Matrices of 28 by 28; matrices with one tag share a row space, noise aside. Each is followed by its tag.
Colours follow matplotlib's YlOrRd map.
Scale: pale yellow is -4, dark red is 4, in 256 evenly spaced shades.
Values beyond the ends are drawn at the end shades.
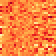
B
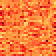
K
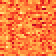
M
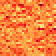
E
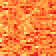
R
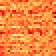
K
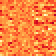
B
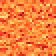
M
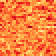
E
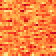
R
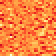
B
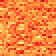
M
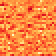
M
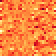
B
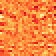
B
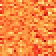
B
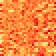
B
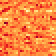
R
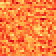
M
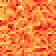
M
